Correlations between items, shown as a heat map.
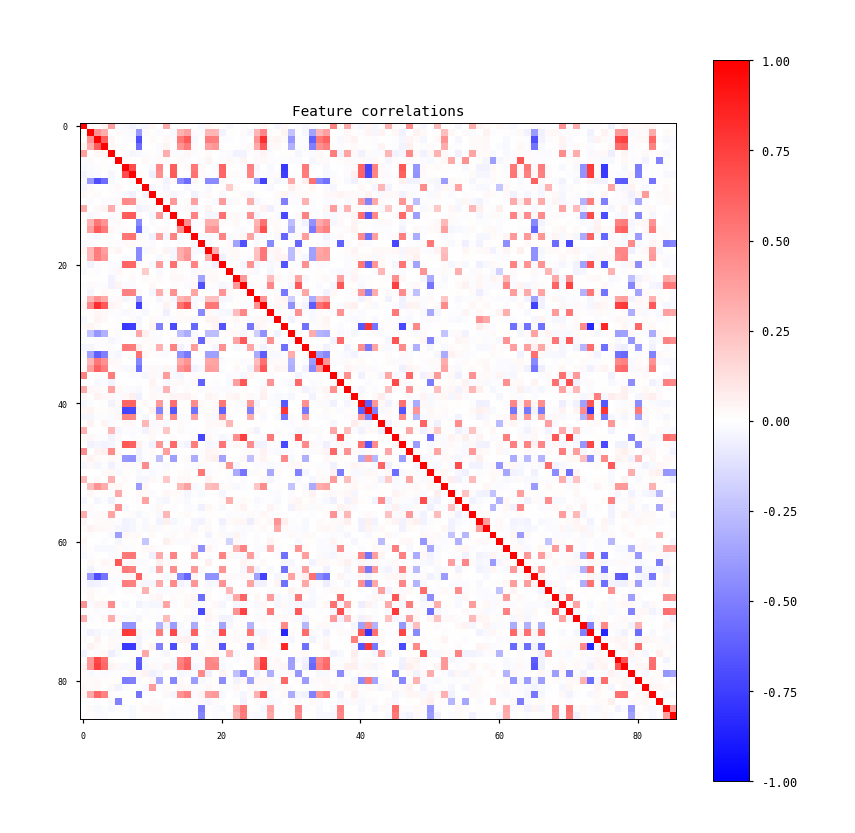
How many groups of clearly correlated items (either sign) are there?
9
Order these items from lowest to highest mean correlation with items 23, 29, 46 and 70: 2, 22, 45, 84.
2, 22, 84, 45
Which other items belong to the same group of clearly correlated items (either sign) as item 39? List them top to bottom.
74
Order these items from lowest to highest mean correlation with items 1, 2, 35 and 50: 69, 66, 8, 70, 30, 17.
8, 30, 70, 66, 69, 17
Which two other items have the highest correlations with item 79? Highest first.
17, 50
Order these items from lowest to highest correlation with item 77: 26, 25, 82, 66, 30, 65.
65, 30, 66, 25, 82, 26
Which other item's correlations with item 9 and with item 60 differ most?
49
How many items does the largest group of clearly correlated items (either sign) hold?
21
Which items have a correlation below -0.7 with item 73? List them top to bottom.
29, 41, 75
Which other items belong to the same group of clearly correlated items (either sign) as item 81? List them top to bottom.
10
